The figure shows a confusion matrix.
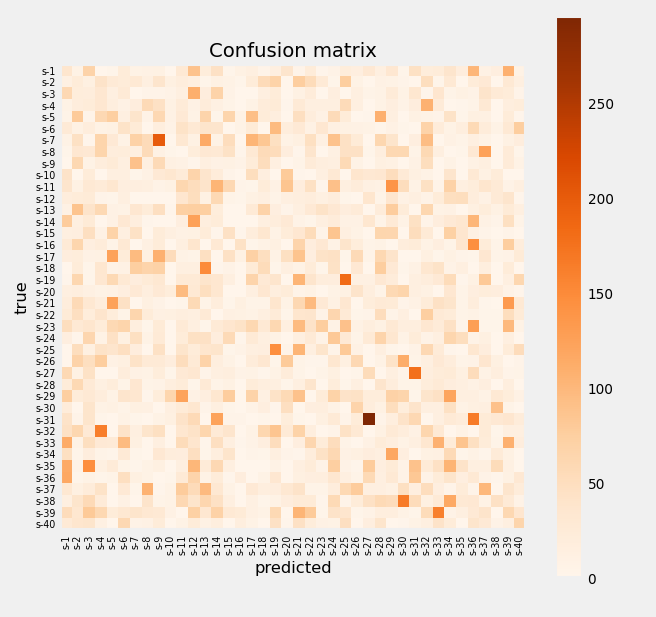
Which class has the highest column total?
s-12
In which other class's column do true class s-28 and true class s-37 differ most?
s-8
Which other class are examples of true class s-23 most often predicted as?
s-36
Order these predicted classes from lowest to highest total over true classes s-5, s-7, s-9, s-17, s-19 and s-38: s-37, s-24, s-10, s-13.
s-10, s-37, s-24, s-13
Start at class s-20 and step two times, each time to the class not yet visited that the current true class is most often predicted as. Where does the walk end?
s-29
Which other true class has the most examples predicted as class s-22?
s-21
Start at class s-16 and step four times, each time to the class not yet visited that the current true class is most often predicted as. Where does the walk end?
s-33
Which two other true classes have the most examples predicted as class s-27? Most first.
s-31, s-35
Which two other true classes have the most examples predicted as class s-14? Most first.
s-31, s-11
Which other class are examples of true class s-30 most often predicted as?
s-38
